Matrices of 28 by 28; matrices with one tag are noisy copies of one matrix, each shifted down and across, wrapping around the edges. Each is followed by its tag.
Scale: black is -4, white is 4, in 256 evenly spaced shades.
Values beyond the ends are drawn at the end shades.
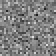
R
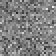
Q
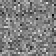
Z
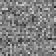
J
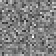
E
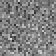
Q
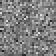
Z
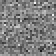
J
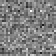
J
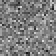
Q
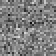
Z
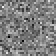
Q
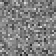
Q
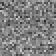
J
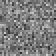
J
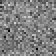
Q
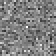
Z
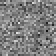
Z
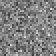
Q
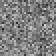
R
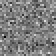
Z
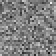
E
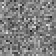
Q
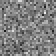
R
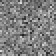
Q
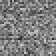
J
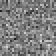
J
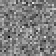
R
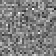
J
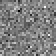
Q
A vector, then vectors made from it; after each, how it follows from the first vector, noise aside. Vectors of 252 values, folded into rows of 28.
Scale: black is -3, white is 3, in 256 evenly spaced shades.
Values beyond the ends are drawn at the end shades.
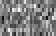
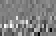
wrapped around, partly zeroed.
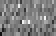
wrapped around, partly zeroed.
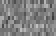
reversed, shrunk.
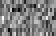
negated.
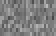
reversed, shrunk.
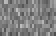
wrapped around, shrunk.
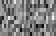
reversed, negated.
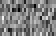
negated.
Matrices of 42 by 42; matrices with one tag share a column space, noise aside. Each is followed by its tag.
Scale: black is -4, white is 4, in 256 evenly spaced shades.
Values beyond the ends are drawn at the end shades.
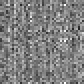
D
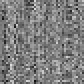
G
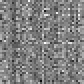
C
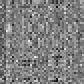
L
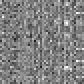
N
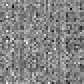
D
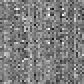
C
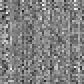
G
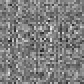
D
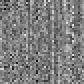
G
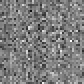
D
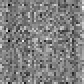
D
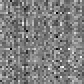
N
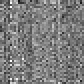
L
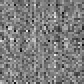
D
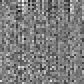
G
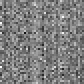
N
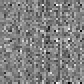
D
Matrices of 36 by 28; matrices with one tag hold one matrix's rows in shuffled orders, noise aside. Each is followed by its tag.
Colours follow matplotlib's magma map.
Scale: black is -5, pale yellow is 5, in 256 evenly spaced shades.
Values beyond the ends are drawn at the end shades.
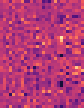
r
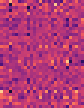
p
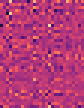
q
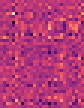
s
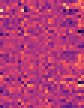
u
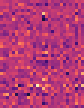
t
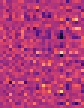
r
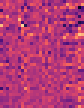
u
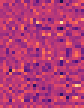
r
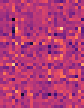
s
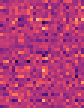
t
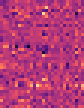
t
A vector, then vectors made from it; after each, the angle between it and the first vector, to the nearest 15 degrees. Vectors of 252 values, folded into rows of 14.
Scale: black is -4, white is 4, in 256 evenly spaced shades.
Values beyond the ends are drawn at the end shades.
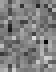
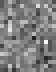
165 degrees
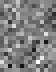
60 degrees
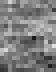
120 degrees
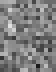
120 degrees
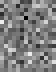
105 degrees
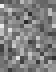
105 degrees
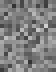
75 degrees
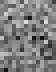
120 degrees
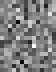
90 degrees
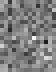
30 degrees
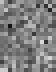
45 degrees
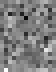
75 degrees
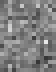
165 degrees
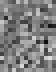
60 degrees
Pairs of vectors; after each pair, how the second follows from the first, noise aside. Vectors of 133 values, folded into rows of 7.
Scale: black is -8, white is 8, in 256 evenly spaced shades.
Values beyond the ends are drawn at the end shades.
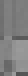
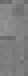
reversed, shrunk.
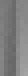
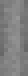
wrapped around, negated, shrunk.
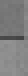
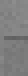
reversed, shrunk.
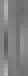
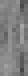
reversed, negated.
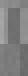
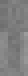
reversed, shrunk.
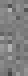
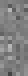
copied.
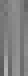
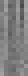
reversed, negated.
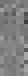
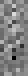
wrapped around, scaled up.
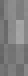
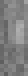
copied.
